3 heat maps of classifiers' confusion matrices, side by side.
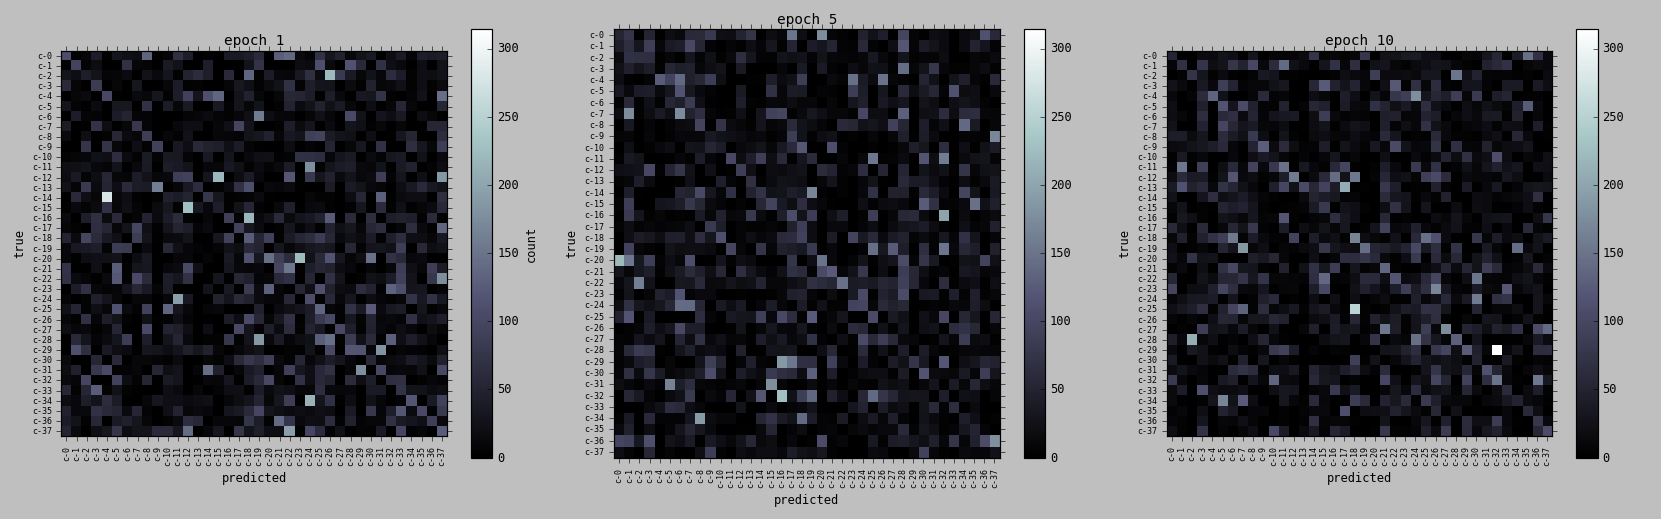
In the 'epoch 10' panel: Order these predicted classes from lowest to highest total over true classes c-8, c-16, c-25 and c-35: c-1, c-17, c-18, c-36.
c-36, c-1, c-17, c-18
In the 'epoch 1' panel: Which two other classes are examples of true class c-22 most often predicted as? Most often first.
c-37, c-5
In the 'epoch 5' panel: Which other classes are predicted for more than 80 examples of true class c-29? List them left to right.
c-9, c-16, c-17, c-21, c-32
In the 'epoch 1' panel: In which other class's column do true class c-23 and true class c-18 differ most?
c-32
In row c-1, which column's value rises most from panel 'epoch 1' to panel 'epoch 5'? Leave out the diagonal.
c-7
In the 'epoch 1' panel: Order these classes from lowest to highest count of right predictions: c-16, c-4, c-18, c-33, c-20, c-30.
c-30, c-33, c-16, c-4, c-18, c-20
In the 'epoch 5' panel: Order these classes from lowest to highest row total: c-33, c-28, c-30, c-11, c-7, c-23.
c-33, c-28, c-23, c-11, c-30, c-7
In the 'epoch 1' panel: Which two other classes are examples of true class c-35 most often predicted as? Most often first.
c-33, c-19
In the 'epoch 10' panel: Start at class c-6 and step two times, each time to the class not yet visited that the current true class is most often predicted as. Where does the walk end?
c-22
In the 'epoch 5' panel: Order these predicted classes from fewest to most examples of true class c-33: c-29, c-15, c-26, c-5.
c-29, c-15, c-26, c-5
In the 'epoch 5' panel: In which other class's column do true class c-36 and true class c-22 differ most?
c-37
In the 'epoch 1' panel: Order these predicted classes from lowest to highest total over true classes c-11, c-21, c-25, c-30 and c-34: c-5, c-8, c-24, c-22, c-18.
c-18, c-8, c-22, c-5, c-24
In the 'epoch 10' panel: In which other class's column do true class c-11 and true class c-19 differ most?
c-7
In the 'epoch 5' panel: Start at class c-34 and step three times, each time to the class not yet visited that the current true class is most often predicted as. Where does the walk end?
c-24
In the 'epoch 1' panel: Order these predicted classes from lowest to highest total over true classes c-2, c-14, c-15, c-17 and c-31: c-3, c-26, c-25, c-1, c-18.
c-25, c-1, c-3, c-18, c-26
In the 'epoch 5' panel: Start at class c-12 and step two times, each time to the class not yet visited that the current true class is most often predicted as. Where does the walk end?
c-28
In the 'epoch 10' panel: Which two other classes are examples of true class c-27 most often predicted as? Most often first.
c-21, c-37
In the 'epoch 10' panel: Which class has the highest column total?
c-26
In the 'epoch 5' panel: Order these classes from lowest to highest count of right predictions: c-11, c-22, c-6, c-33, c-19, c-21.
c-6, c-33, c-19, c-11, c-21, c-22
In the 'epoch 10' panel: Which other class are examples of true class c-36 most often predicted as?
c-32
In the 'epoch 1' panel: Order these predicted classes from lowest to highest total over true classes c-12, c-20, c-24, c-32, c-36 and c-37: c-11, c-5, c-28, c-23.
c-28, c-5, c-23, c-11
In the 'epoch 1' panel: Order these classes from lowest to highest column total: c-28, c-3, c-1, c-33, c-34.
c-1, c-34, c-3, c-28, c-33
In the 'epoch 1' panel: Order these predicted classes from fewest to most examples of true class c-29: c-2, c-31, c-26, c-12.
c-12, c-2, c-26, c-31
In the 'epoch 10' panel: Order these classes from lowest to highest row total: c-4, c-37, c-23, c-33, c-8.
c-8, c-33, c-37, c-4, c-23
